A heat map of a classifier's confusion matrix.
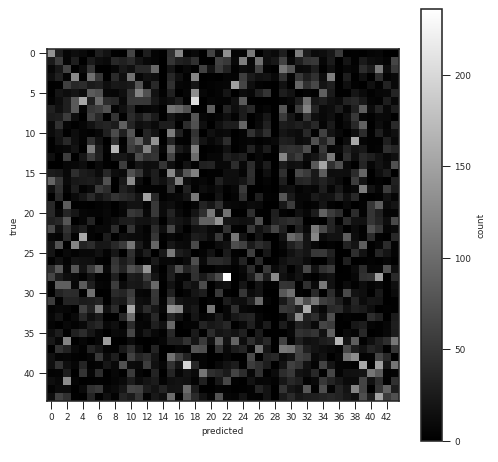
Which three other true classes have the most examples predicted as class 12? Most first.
18, 27, 5
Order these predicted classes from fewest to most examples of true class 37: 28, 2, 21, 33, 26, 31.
28, 33, 2, 21, 31, 26
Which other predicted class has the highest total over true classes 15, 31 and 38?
10
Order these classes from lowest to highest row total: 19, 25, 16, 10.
19, 25, 10, 16
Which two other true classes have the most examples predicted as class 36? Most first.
14, 0
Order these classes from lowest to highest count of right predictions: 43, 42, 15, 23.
43, 42, 23, 15
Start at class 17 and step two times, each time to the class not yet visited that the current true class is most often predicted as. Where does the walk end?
41
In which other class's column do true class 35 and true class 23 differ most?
4
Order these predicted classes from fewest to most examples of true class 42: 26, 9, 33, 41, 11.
33, 9, 26, 41, 11
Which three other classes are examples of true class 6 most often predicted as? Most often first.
18, 4, 32
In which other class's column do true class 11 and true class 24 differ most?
38
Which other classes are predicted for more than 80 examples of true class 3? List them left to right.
5, 10, 18, 35
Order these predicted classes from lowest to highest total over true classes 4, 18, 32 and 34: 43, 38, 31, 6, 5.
43, 38, 5, 31, 6
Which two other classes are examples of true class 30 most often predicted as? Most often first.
5, 29
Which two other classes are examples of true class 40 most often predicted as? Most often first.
19, 41
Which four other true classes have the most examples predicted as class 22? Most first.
28, 0, 20, 41
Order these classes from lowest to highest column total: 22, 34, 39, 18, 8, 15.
8, 22, 39, 34, 18, 15
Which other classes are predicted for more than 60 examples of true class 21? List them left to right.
2, 19, 20, 26, 43
